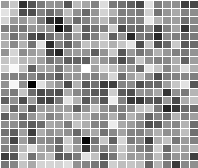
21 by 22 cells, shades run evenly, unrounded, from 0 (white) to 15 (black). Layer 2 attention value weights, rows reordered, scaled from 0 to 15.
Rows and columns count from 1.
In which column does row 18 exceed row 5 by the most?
10
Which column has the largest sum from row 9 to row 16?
4
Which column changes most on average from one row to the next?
13
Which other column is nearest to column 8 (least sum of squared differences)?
22
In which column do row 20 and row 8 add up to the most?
8
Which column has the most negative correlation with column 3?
9
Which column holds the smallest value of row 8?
2
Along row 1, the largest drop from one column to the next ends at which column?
17
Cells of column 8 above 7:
8
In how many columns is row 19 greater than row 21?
11
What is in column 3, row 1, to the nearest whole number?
12
